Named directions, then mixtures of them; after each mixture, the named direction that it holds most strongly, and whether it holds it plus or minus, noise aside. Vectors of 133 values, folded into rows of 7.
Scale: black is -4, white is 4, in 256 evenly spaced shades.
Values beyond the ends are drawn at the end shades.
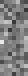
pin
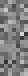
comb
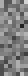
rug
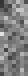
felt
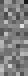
rug, minus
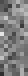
felt, plus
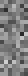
comb, minus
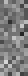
comb, minus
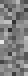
pin, plus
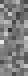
pin, plus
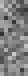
felt, minus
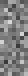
comb, plus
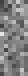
felt, plus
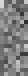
rug, plus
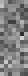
comb, minus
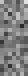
pin, minus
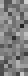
rug, plus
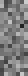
rug, plus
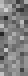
felt, minus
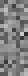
comb, plus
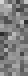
felt, minus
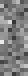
pin, plus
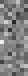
pin, plus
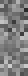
comb, minus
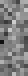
pin, minus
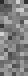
felt, plus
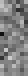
felt, minus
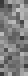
felt, plus
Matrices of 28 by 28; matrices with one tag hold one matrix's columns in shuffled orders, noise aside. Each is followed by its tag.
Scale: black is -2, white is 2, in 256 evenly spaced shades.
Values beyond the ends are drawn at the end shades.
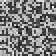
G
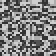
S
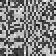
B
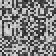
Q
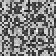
G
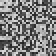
S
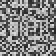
Q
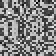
Q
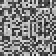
Q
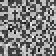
B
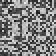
Q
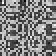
S
